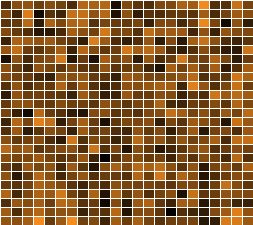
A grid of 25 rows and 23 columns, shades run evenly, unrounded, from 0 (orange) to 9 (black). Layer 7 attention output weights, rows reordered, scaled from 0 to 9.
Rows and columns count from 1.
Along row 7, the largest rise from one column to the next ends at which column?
7
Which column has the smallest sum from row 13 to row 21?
4
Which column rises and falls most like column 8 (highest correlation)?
12
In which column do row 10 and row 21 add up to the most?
10
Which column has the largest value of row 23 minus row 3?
19
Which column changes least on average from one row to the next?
11
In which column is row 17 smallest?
9
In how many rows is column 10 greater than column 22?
16
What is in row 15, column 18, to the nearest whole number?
3
